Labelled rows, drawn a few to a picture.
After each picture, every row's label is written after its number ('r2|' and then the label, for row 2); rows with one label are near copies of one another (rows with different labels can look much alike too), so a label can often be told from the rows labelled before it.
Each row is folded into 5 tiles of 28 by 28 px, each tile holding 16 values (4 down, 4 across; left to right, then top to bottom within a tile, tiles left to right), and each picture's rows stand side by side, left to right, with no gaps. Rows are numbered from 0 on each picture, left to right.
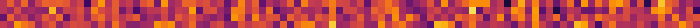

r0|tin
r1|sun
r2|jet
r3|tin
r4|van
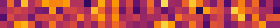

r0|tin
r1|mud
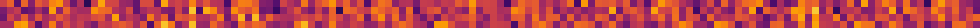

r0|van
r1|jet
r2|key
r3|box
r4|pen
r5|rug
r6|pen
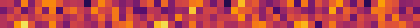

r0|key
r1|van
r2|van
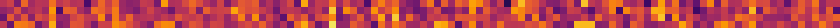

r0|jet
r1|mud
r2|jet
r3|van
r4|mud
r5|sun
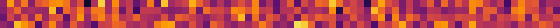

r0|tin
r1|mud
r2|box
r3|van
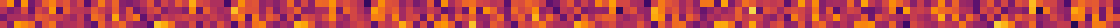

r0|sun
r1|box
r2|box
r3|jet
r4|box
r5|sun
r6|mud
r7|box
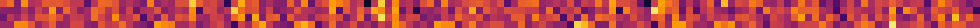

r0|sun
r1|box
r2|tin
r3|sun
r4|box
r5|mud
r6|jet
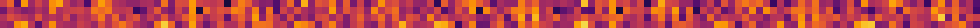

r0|van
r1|key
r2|pen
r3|rug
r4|key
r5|rug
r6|mud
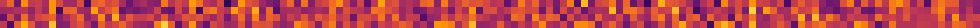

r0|jet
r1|key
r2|van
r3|sun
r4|pen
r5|jet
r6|van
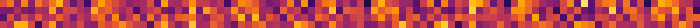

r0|van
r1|jet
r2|pen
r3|van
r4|pen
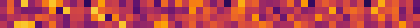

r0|mud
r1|van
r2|pen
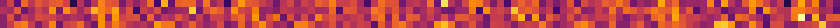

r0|rug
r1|pen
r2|box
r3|mud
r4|rug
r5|mud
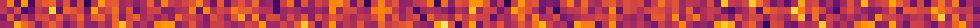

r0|pen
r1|mud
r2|van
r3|van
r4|sun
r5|mud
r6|mud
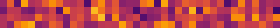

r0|mud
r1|sun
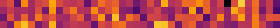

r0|jet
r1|tin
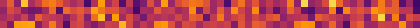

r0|mud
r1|tin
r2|mud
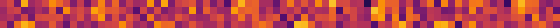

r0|mud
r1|pen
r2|box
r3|van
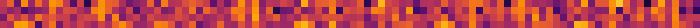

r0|van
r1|rug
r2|key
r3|key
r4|tin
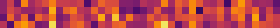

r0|jet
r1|key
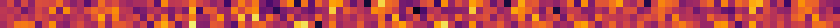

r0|rug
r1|jet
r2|van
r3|van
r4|van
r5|van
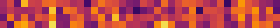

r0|jet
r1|key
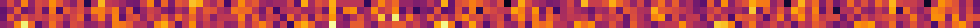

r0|key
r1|van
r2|jet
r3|key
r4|mud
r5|tin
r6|box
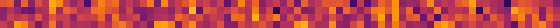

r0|van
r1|sun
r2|rug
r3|box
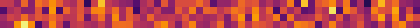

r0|key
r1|rug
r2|pen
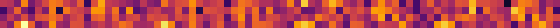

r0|key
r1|key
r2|mud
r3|box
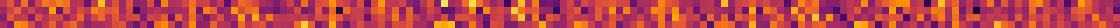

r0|tin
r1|jet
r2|key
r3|mud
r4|rug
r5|jet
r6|tin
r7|van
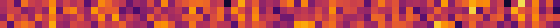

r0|jet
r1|tin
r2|sun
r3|tin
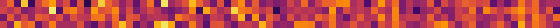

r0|pen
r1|mud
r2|tin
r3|rug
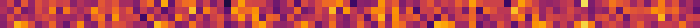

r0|rug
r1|pen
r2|rug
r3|box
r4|mud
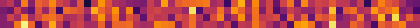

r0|key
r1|tin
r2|jet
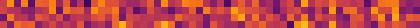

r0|pen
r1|mud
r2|jet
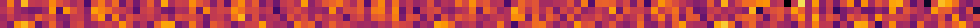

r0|mud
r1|mud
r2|tin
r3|box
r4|pen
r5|tin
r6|van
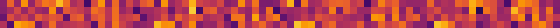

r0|tin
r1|sun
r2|sun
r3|box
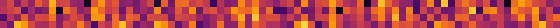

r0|box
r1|rug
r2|key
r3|pen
